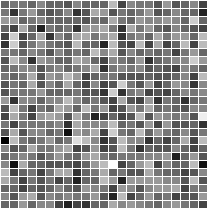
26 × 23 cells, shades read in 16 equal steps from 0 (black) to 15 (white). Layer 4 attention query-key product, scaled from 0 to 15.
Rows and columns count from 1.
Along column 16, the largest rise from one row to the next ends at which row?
17
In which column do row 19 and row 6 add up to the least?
12
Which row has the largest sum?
5
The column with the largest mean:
13
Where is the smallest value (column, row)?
1, 18
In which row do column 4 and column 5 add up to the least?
4
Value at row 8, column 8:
6
